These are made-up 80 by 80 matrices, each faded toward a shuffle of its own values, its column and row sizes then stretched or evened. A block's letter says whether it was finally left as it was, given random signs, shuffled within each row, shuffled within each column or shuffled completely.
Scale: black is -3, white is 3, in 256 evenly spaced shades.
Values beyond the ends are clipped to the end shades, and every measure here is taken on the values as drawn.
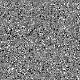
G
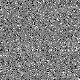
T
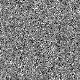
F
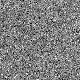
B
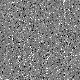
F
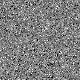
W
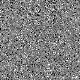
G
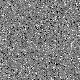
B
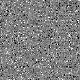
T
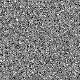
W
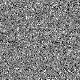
W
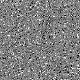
T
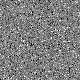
B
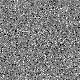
W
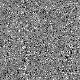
G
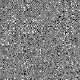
T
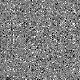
T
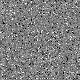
W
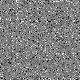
W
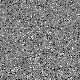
W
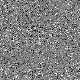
G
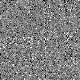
G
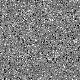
W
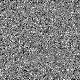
W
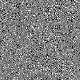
T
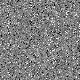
F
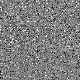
G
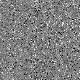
F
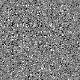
T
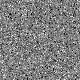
B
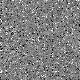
F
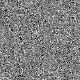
F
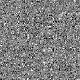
T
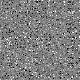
T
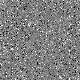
F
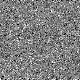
W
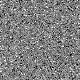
W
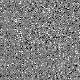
T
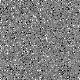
G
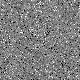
B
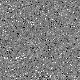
W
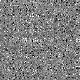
T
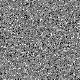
W
